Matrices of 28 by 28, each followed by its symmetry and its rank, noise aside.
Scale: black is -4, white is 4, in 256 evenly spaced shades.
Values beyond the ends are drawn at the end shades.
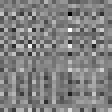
no symmetry, rank two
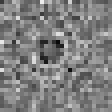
symmetric, rank four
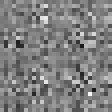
antisymmetric, rank four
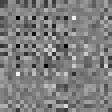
symmetric, rank three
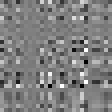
antisymmetric, rank two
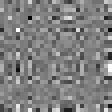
antisymmetric, rank two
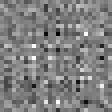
antisymmetric, rank four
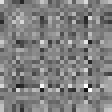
symmetric, rank two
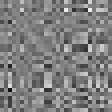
antisymmetric, rank two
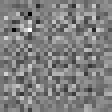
no symmetry, rank four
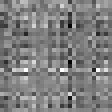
antisymmetric, rank two
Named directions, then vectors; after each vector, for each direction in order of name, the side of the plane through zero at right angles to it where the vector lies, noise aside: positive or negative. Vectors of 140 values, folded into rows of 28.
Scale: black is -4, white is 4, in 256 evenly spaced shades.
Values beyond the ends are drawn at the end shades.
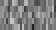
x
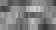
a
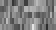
positive, negative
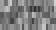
negative, negative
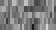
negative, positive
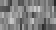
positive, positive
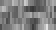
negative, positive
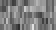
positive, negative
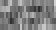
negative, negative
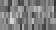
positive, positive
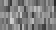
positive, positive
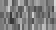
negative, negative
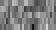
negative, positive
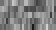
negative, positive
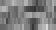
negative, positive
